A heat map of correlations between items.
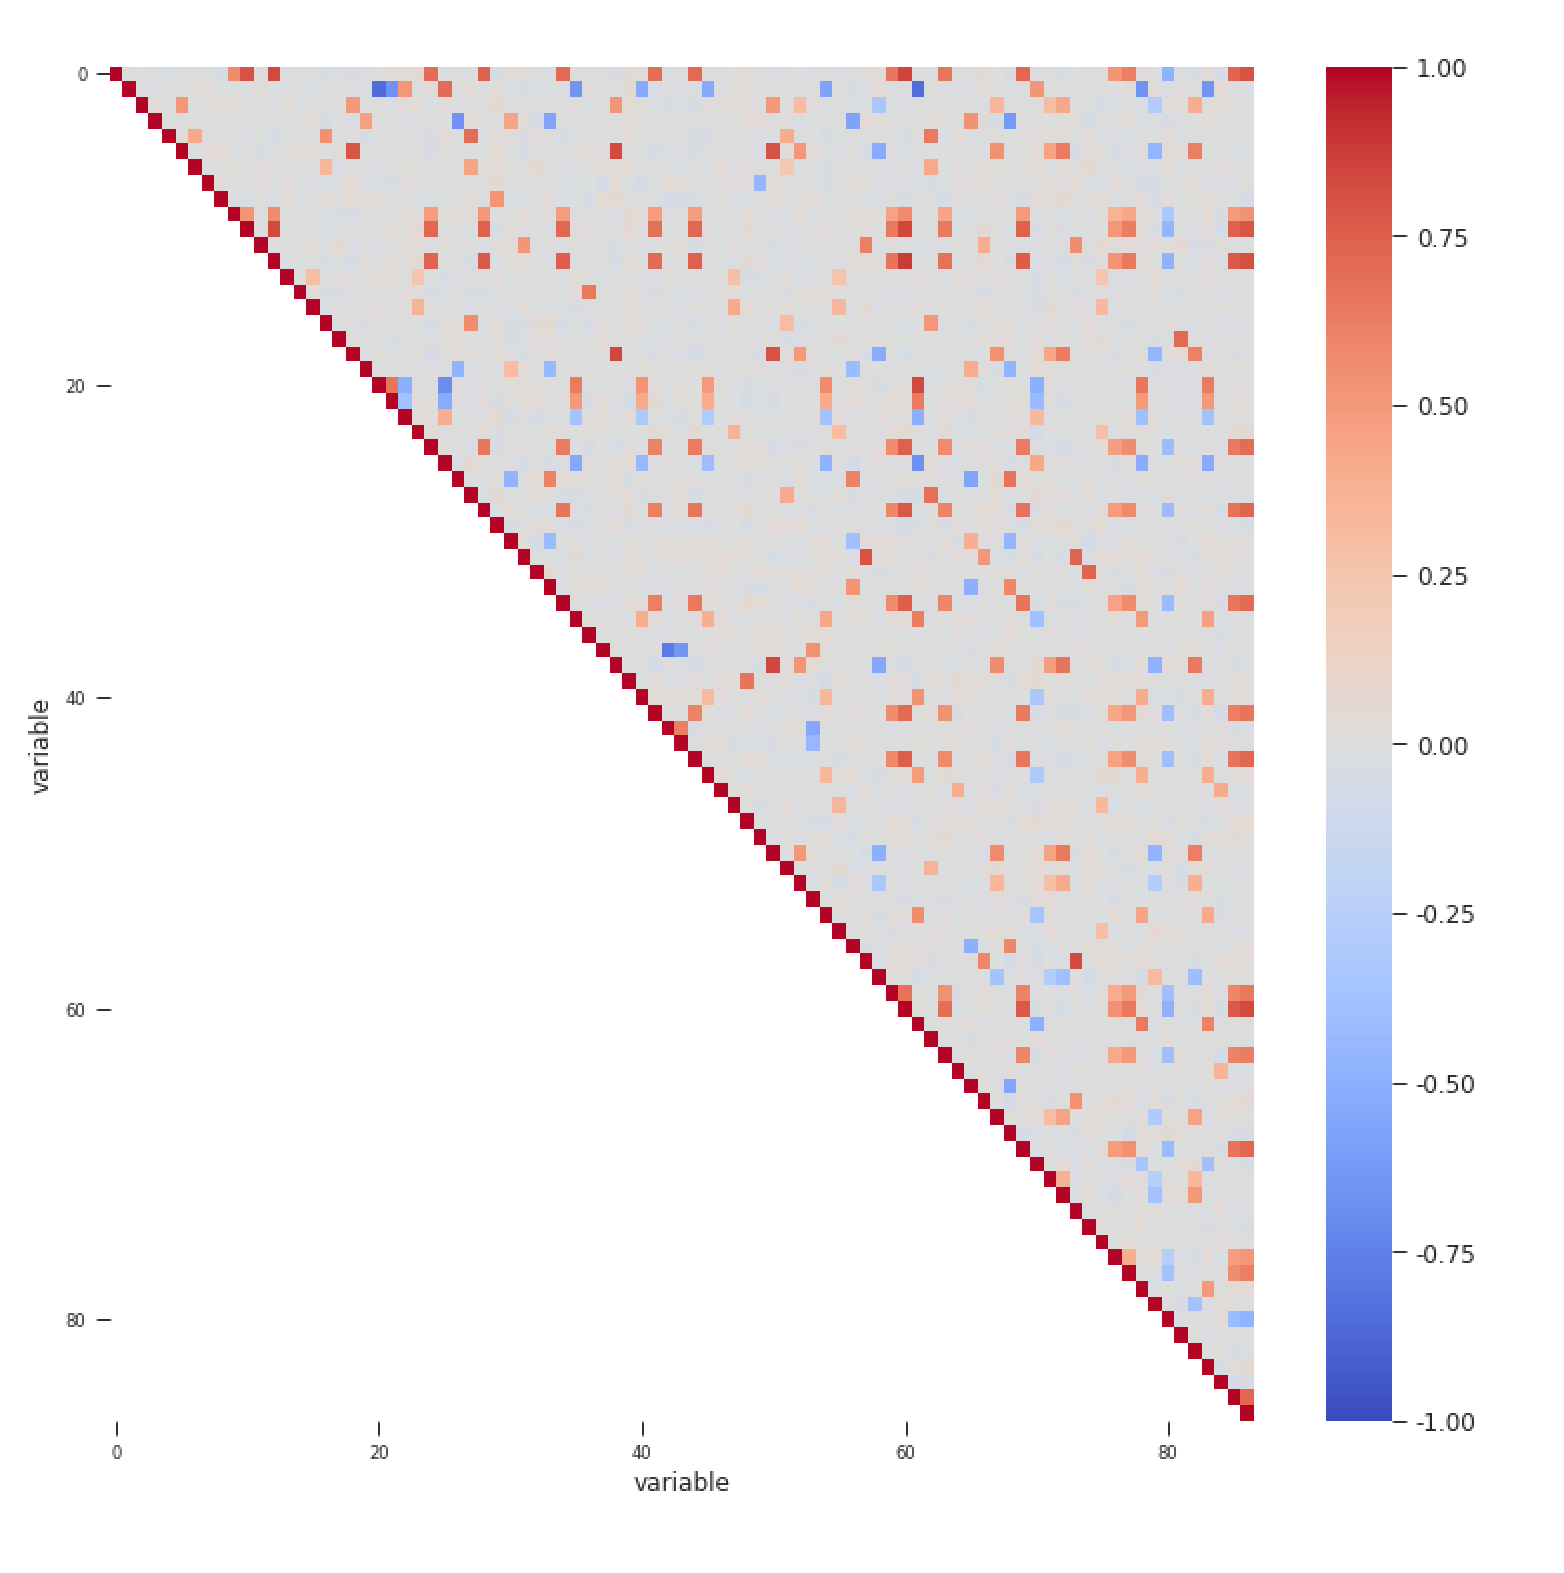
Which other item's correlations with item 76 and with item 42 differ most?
37
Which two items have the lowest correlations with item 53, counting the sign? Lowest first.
42, 43
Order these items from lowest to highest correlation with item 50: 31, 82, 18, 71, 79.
79, 31, 71, 82, 18
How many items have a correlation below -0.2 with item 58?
10
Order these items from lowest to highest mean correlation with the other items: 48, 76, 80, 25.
80, 25, 48, 76
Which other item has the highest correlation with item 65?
3
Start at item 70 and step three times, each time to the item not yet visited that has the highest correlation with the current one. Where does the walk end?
22
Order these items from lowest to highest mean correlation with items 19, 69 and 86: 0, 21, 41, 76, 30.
21, 30, 76, 41, 0
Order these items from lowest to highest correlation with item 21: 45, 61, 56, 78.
56, 45, 78, 61
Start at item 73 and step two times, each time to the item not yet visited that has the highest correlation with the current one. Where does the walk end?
31
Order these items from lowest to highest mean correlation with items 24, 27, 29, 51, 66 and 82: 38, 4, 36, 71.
36, 71, 38, 4
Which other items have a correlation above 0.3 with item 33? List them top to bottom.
26, 56, 68
